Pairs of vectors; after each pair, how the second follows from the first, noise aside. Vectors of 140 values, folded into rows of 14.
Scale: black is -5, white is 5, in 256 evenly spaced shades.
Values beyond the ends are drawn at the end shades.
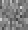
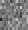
sign-scrambled.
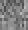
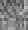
copied.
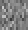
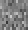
shuffled.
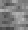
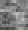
copied.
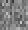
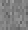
negated, shrunk.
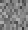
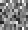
negated, scaled up.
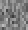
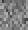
shuffled.
